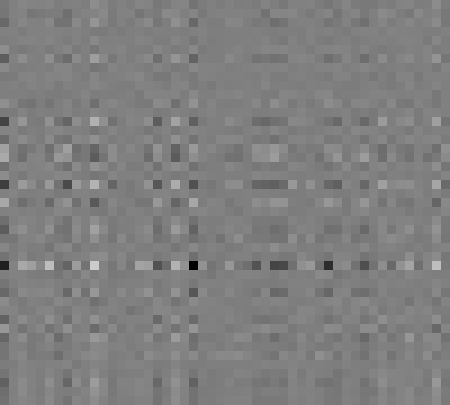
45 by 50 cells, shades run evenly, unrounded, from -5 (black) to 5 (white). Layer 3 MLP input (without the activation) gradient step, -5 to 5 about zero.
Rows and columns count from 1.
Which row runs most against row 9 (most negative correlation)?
12
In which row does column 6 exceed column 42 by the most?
30
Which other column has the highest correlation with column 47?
19
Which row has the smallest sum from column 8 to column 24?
18
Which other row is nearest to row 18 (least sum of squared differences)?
17
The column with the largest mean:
11
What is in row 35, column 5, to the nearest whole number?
0
